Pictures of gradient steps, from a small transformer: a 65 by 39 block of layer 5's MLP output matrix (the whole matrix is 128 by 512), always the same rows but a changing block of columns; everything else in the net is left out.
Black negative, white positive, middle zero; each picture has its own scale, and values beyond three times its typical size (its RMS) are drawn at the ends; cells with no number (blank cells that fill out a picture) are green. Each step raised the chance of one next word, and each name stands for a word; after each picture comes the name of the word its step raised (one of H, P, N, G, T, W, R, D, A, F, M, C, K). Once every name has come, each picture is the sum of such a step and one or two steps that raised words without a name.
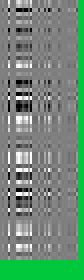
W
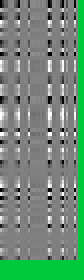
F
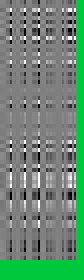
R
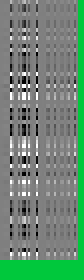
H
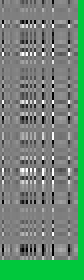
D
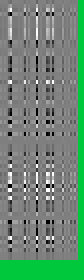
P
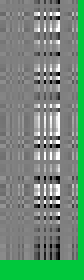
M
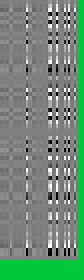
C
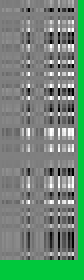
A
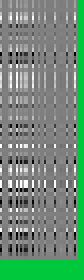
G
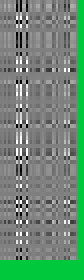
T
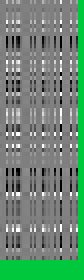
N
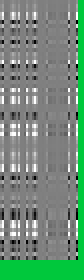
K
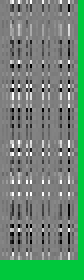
H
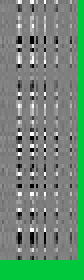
N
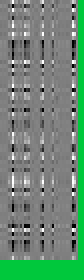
F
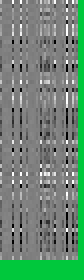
P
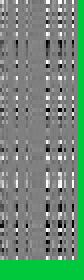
C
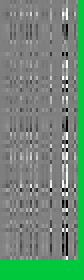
G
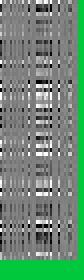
H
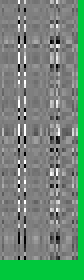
A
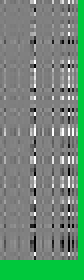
A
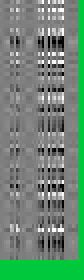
N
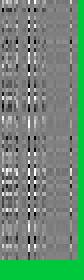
W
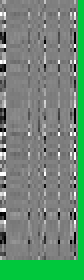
K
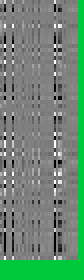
D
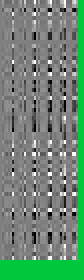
W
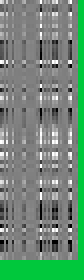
K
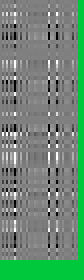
N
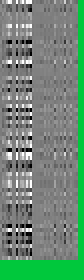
C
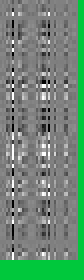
H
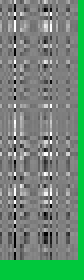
M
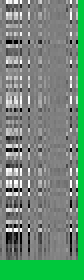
G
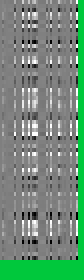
K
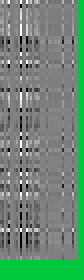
N
